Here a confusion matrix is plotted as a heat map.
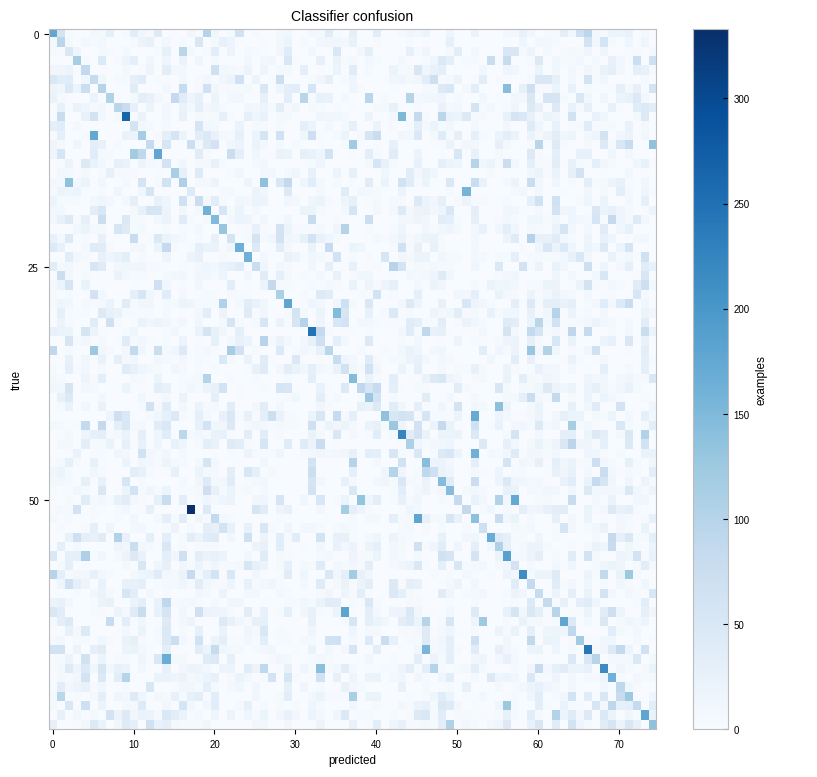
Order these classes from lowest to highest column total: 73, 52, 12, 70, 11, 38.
38, 12, 70, 11, 73, 52
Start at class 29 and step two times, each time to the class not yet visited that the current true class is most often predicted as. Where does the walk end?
36
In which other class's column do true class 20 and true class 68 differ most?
33
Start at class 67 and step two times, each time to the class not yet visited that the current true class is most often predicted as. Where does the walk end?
52
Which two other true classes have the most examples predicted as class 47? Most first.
68, 5
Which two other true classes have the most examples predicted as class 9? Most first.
69, 8
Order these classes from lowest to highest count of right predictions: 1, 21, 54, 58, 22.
22, 1, 21, 54, 58
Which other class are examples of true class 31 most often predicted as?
60
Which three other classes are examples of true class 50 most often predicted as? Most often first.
57, 38, 55
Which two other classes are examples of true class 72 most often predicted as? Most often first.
56, 69
